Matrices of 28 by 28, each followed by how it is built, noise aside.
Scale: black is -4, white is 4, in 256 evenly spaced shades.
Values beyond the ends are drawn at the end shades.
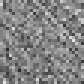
Toeplitz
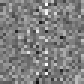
uneven columns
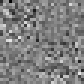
block diagonal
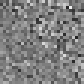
upper triangular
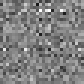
low rank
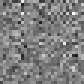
low rank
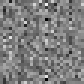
uneven columns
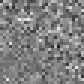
upper triangular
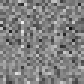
repeating columns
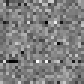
uneven rows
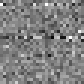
uneven rows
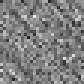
Toeplitz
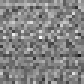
repeating columns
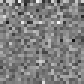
uneven rows
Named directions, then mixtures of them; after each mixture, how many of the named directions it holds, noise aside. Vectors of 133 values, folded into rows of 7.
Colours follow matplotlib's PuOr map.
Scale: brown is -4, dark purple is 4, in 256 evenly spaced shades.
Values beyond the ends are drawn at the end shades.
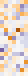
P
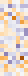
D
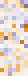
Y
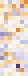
three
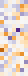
one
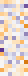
three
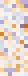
one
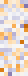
one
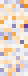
one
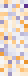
three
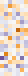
two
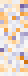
two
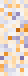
three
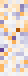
one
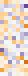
three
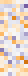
three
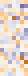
two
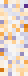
three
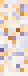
one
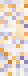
two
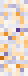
two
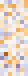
three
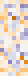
two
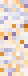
one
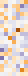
one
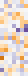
three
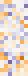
two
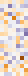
one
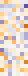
three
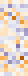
one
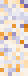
one
